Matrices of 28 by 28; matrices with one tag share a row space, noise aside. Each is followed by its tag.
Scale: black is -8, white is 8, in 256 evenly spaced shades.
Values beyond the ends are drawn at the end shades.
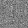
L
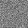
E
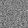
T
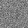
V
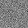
E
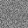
V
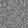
T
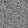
T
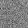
E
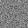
V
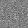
E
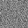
V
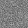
L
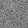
L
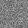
L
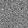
E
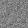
T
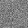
E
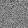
L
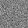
V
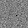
T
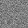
V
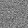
E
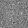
L
